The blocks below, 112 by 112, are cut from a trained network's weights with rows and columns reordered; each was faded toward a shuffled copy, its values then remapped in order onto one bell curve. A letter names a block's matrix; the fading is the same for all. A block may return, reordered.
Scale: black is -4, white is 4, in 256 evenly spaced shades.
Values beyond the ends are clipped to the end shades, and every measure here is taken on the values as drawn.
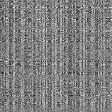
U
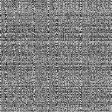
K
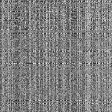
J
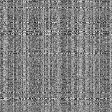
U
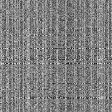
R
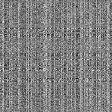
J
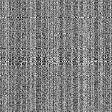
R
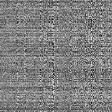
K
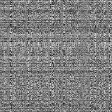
K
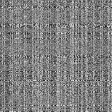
U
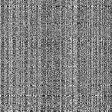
J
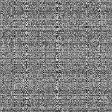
K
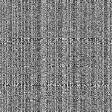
J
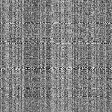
U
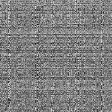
K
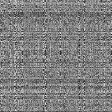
K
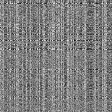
R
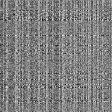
R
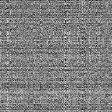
K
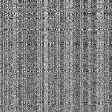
R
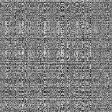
K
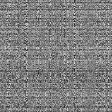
K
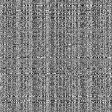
U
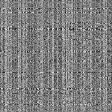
R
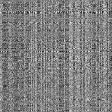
U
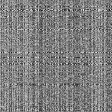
U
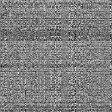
K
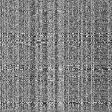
U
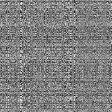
K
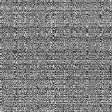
K
